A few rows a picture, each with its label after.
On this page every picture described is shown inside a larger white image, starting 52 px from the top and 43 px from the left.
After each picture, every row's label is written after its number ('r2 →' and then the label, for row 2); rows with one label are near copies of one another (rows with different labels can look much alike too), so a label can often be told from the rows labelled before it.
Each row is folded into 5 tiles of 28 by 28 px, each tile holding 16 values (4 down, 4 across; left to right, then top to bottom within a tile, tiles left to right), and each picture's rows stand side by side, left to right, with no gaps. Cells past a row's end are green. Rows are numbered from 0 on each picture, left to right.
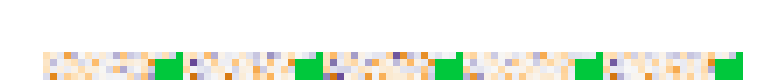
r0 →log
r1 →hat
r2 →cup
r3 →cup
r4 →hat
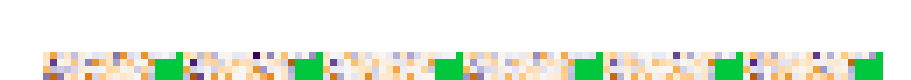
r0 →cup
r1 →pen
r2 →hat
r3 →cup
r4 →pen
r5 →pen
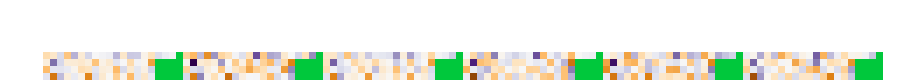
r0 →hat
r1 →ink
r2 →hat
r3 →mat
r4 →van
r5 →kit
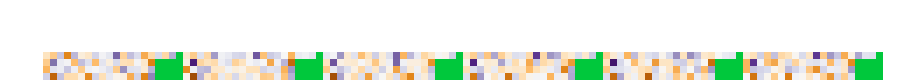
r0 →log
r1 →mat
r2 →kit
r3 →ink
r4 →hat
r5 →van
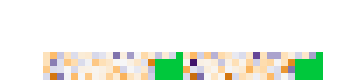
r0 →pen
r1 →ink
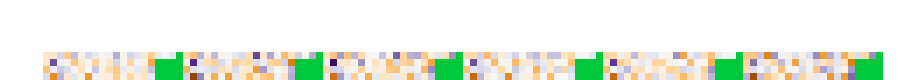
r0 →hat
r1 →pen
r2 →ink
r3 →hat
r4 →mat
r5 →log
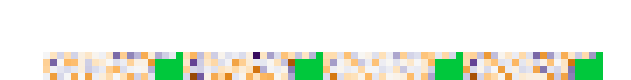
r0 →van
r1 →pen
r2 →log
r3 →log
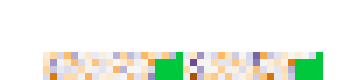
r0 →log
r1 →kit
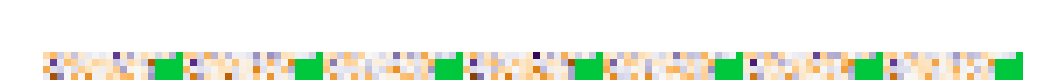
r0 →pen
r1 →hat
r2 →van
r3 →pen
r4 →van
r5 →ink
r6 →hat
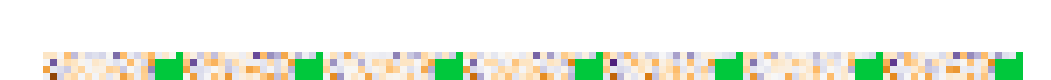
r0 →mat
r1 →van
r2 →ink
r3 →pen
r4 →hat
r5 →hat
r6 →van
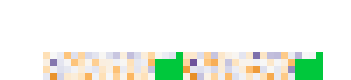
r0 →hat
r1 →van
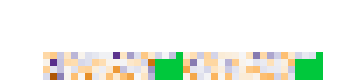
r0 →pen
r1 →van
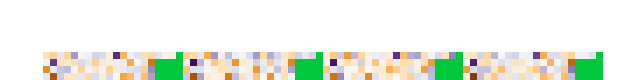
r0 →mat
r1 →hat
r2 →ink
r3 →mat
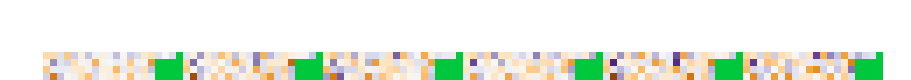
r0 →hat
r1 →kit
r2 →cup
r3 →ink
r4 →kit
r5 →van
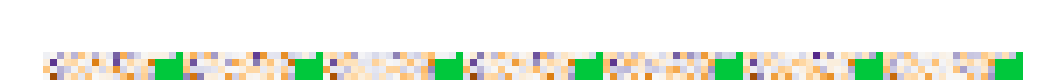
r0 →kit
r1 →cup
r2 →mat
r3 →kit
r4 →van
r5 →pen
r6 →log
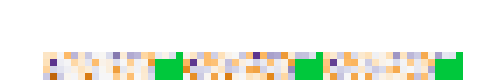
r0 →hat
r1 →van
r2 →van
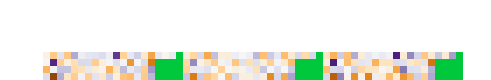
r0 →mat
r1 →log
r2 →pen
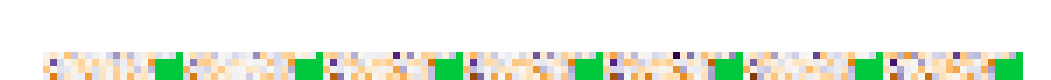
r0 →hat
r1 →mat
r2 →pen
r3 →pen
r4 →pen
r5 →mat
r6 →ink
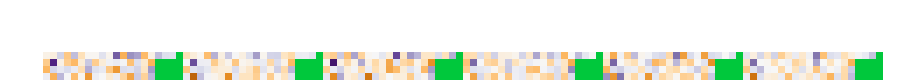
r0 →van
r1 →hat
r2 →ink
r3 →van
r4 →cup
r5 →kit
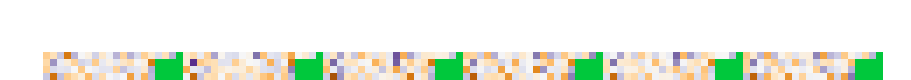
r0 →log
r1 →mat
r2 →kit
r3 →log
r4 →kit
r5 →log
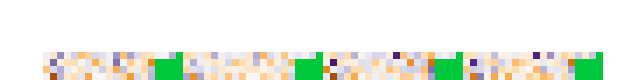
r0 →kit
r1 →cup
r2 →mat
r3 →pen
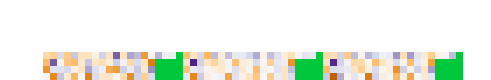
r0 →van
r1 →hat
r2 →hat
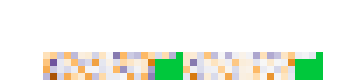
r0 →log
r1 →hat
